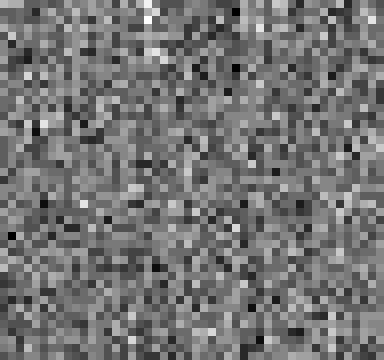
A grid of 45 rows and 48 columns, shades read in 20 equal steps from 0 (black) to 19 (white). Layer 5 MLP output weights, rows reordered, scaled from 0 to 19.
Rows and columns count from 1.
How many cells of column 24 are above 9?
17
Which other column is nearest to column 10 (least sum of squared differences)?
16
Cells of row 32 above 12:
5
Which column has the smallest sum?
18
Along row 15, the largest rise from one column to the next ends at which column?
35
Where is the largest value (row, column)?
3, 19
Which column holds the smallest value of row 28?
14
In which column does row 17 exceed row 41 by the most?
10
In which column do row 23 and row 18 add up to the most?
4
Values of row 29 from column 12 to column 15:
14 8 12 6
